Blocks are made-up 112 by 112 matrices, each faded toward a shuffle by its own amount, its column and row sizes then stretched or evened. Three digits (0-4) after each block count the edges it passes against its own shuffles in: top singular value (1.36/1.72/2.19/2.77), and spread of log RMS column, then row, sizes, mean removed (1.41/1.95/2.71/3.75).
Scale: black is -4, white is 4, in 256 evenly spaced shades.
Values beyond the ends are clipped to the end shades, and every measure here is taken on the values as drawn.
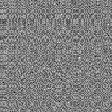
4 0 1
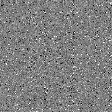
1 1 1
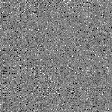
3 1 2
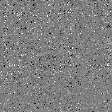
1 2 2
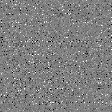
2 1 2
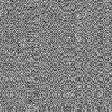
4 0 0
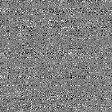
1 2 4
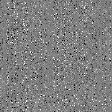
1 3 1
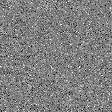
1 0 1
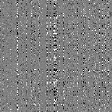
4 4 2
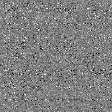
0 1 3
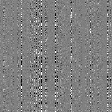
4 4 1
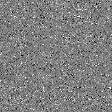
0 1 2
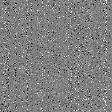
0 3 0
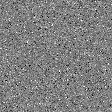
0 0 0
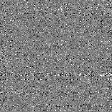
1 2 3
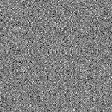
3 0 0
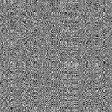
4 3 1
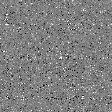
1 1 2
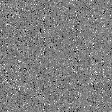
0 2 0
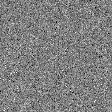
0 1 0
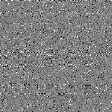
3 0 2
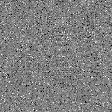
2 0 1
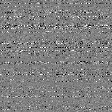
2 1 4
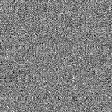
3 0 1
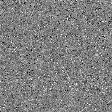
0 0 1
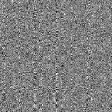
3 3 0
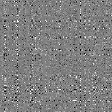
3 3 3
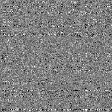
3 1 3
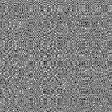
4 1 1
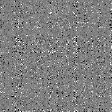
0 3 2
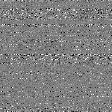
1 0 4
